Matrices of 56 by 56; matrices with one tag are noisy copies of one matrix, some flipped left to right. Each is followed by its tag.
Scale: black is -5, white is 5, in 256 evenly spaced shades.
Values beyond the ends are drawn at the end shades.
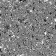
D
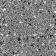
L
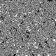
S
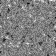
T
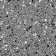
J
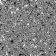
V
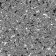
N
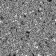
S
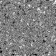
V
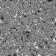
S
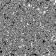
V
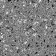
J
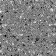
L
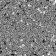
V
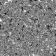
D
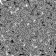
V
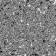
V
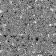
L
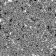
D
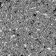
N
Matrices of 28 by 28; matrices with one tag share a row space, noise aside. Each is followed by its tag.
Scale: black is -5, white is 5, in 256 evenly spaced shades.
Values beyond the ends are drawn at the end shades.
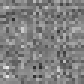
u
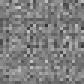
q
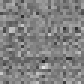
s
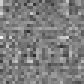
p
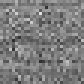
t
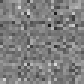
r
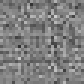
r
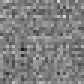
u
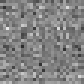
u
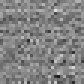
r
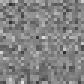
s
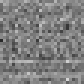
t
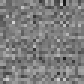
u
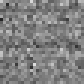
p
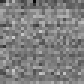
u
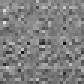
s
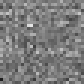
p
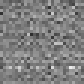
r
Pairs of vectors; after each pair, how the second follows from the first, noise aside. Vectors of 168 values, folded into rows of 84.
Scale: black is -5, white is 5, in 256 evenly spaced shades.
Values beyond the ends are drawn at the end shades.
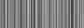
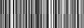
reversed, negated, scaled up.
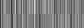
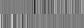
negated, partly zeroed.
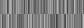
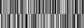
reversed, negated, scaled up.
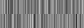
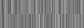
wrapped around, negated, shrunk.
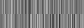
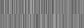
reversed, negated, shrunk.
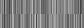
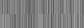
reversed, negated, shrunk.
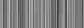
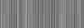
reversed, negated, shrunk.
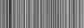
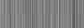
reversed, shrunk.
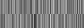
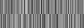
wrapped around, negated.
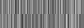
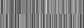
wrapped around, negated.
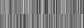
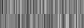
wrapped around, negated.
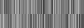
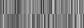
sign-scrambled.
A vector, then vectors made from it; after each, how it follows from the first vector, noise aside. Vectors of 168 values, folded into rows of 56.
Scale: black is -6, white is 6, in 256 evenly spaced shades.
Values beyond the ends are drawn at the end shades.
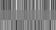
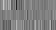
negated, partly zeroed.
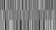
reversed, negated.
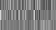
wrapped around.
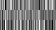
reversed, scaled up.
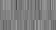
negated, shrunk.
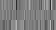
negated, partly zeroed.
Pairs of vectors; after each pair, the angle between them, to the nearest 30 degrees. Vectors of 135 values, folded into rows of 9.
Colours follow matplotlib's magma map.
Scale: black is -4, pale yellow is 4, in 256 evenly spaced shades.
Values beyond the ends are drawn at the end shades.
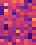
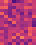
120 degrees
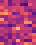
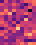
60 degrees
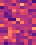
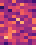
30 degrees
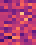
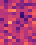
120 degrees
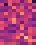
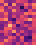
120 degrees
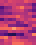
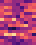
150 degrees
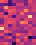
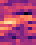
60 degrees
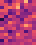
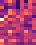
150 degrees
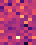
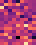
150 degrees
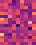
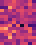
120 degrees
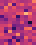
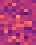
150 degrees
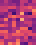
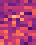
30 degrees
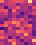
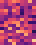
30 degrees
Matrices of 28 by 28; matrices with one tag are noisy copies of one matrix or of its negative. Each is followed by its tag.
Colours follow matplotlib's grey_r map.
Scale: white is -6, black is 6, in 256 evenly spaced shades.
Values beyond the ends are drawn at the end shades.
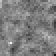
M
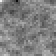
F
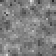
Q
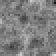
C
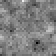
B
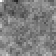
F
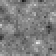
B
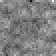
Q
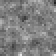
C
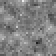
B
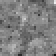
C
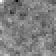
F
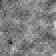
M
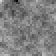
F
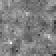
M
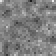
Q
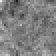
F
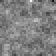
Q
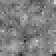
C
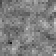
M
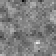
B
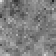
F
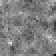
M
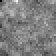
F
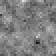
B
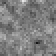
B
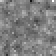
Q
